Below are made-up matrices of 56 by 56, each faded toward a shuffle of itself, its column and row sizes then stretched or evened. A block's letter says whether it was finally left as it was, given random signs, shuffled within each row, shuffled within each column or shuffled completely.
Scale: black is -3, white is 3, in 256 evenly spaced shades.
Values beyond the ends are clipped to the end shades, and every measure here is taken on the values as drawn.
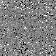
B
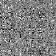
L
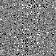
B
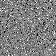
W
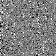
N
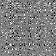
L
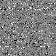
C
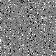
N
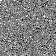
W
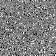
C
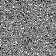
W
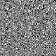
L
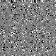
L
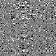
L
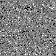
C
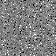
N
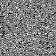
B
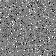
W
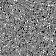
W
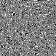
C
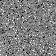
W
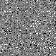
B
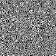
B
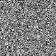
N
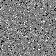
W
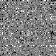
L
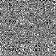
L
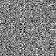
L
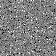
W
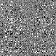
L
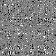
L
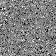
W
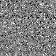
C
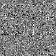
B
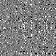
L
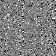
N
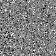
N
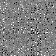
L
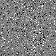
N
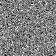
W
